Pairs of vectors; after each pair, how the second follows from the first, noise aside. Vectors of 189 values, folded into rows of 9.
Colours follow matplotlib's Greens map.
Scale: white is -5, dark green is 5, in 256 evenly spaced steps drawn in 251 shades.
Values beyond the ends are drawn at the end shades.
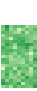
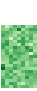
sign-scrambled.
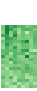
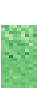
reversed, partly zeroed.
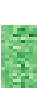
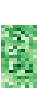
wrapped around, scaled up.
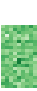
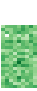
copied.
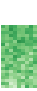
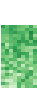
copied.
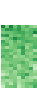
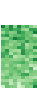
copied.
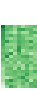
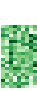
wrapped around, scaled up.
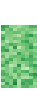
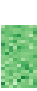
negated, partly zeroed.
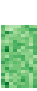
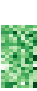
wrapped around, scaled up.
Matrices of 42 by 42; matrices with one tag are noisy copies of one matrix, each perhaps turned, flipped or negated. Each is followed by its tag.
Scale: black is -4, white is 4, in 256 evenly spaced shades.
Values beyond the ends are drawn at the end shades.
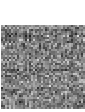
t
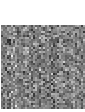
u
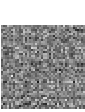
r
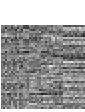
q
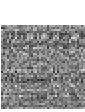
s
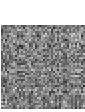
t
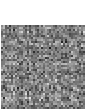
t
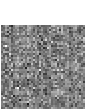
r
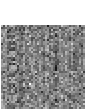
s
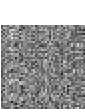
t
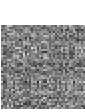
r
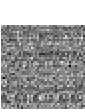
s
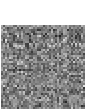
t
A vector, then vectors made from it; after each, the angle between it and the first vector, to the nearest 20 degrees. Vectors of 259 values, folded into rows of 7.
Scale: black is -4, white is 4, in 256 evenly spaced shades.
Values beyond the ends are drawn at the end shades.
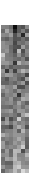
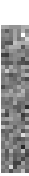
120 degrees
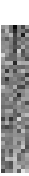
20 degrees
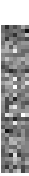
80 degrees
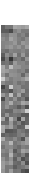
120 degrees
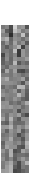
140 degrees
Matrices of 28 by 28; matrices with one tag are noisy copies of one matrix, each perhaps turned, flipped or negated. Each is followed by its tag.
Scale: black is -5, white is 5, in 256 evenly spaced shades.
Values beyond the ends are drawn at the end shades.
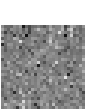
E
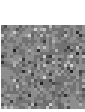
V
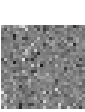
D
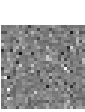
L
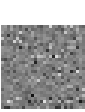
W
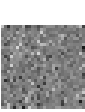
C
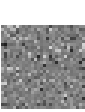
D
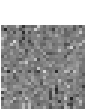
E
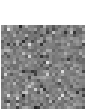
L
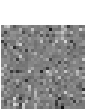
E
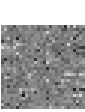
E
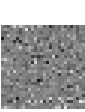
W
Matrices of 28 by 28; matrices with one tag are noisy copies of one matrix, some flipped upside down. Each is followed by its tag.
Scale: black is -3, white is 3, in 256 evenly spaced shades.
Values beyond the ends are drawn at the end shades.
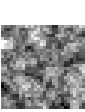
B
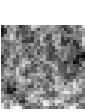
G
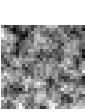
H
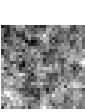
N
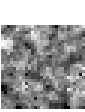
B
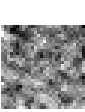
H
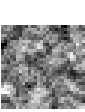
B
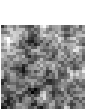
N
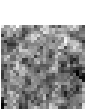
G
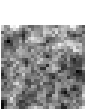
G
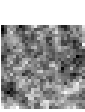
G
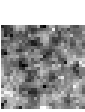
N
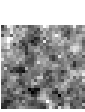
N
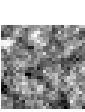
B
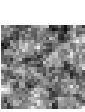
B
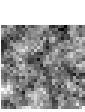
B
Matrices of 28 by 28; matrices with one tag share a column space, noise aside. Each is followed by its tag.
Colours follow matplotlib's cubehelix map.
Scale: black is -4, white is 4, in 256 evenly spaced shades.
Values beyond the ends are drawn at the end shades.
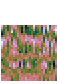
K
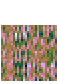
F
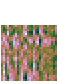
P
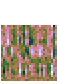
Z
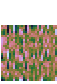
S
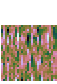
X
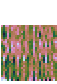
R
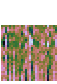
P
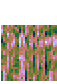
P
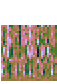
Z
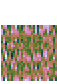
S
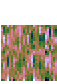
X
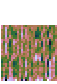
R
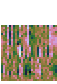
Z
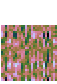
F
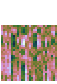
P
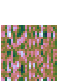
F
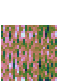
F
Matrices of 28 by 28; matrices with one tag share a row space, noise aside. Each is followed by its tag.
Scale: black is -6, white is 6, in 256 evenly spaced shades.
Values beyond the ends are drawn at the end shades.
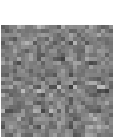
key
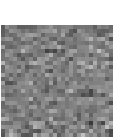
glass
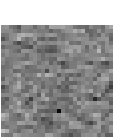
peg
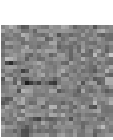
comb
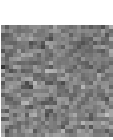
glass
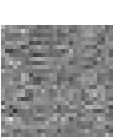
comb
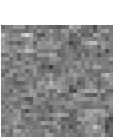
peg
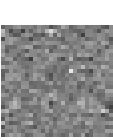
glass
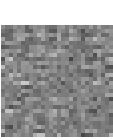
comb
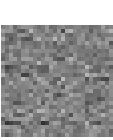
key
